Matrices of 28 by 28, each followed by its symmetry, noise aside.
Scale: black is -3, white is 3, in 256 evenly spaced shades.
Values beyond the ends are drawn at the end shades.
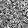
symmetric across the other diagonal.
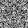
mirrored left to right.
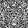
mirrored left to right.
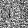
mirrored top to bottom.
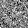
symmetric across the other diagonal.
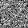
symmetric.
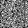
mirrored top to bottom.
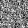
no symmetry.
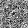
symmetric.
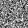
antisymmetric.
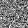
no symmetry.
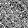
symmetric across the other diagonal.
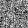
antisymmetric.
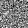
antisymmetric.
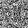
mirrored top to bottom.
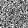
symmetric.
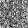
mirrored top to bottom.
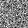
no symmetry.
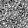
symmetric.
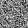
symmetric across the other diagonal.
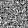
antisymmetric.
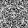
mirrored left to right.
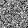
symmetric.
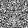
mirrored left to right.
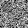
symmetric.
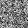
symmetric.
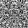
mirrored left to right.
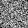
no symmetry.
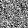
antisymmetric.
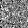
mirrored top to bottom.
